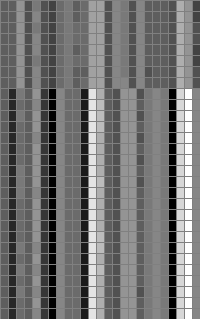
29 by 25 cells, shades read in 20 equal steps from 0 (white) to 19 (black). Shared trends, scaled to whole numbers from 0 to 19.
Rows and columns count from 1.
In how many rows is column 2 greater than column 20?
21
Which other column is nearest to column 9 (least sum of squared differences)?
10
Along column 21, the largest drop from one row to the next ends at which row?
9
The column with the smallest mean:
24
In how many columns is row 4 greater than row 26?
14
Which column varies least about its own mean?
1
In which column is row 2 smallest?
23
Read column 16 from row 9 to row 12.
8 8 8 8
